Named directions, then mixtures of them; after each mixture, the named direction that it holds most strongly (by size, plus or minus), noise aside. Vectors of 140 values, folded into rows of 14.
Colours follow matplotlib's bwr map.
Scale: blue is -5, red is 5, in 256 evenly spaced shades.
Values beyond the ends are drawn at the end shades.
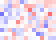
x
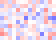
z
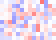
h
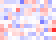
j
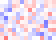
x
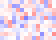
h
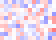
z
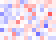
x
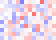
h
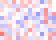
z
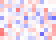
z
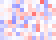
h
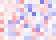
h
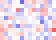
j
